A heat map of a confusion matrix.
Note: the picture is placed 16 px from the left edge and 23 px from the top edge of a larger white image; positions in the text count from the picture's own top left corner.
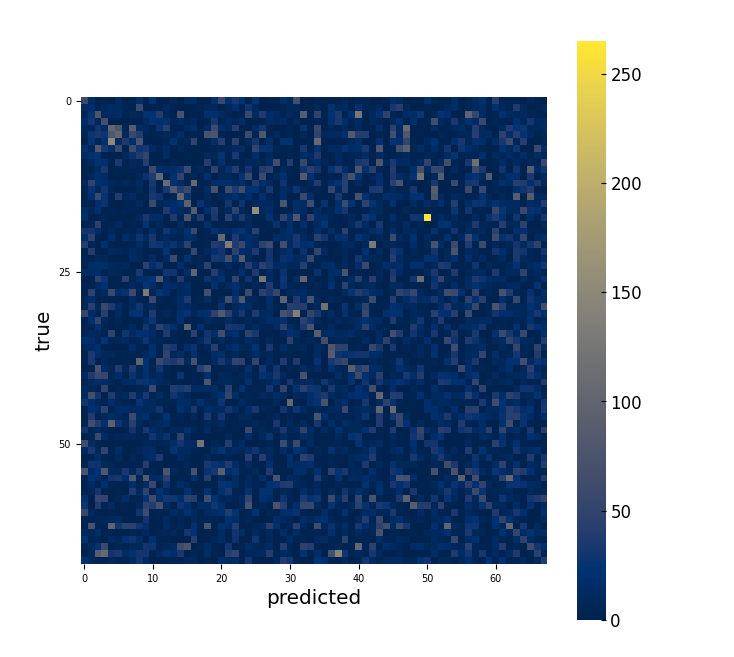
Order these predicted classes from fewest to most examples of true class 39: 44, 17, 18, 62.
44, 62, 17, 18
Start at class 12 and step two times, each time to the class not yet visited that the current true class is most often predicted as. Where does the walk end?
25
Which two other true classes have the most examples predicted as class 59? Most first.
11, 48
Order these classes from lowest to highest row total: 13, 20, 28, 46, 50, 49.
49, 50, 46, 20, 13, 28
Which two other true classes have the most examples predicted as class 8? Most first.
38, 6
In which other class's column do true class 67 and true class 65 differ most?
40
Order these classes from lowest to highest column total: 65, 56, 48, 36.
48, 36, 65, 56
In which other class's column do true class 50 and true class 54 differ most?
17
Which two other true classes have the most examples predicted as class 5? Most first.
4, 7
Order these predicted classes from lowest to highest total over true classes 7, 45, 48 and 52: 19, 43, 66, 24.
19, 66, 24, 43
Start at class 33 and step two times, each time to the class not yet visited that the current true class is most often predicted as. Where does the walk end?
29
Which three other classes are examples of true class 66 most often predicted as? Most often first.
37, 3, 2
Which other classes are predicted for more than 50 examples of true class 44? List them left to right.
30, 35, 60
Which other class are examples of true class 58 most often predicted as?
47
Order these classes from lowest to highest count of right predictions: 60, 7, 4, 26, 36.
60, 7, 36, 4, 26
